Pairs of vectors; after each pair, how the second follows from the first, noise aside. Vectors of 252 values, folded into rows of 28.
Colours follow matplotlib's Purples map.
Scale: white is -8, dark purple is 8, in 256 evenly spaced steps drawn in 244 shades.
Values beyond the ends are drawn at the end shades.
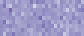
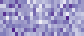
wrapped around, scaled up.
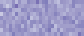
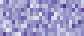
wrapped around, scaled up.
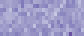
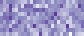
negated, scaled up.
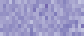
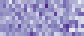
scaled up.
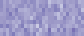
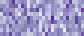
wrapped around, scaled up.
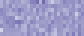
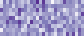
scaled up.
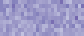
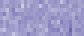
reversed, partly zeroed.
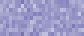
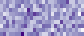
scaled up.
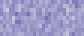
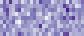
negated, scaled up.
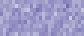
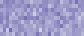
shuffled.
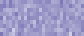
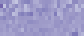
wrapped around, negated, partly zeroed.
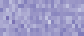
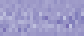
wrapped around, negated, partly zeroed.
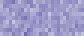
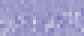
reversed, partly zeroed.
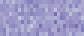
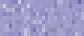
wrapped around, negated, partly zeroed.
